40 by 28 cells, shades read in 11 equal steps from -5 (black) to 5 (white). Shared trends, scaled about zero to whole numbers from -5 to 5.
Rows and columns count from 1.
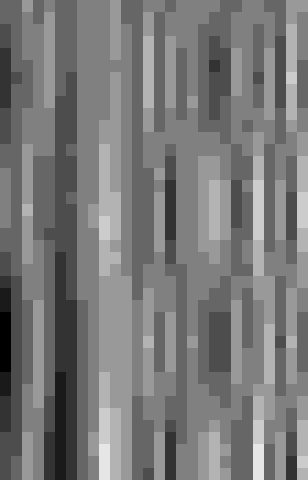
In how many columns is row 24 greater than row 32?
9
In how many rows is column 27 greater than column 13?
24
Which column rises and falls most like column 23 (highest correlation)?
5
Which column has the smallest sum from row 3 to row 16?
1
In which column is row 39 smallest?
6
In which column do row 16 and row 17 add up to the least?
16
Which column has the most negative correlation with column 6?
12
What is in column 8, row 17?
0
